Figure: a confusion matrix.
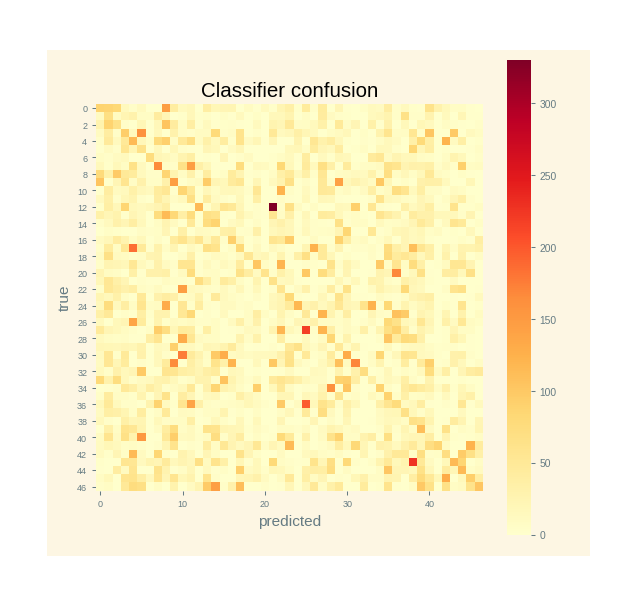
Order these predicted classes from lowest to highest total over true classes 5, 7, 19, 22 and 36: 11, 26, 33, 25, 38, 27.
33, 26, 27, 38, 25, 11
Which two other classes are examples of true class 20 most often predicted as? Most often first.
36, 25
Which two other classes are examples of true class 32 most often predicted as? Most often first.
5, 40
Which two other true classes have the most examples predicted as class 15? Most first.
30, 33
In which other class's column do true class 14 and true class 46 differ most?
17
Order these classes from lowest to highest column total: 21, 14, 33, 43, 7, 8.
33, 43, 21, 14, 7, 8
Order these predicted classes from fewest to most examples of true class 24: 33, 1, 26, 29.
26, 29, 1, 33
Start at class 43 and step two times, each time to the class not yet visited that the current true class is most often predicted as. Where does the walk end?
39
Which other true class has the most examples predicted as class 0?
9
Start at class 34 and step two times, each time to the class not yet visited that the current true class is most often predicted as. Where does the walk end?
10
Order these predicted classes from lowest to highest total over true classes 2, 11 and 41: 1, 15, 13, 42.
42, 15, 13, 1
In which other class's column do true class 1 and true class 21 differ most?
12
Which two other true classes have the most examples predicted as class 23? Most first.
41, 16
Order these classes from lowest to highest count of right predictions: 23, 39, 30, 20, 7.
20, 23, 39, 30, 7
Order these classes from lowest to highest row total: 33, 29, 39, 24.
29, 39, 33, 24
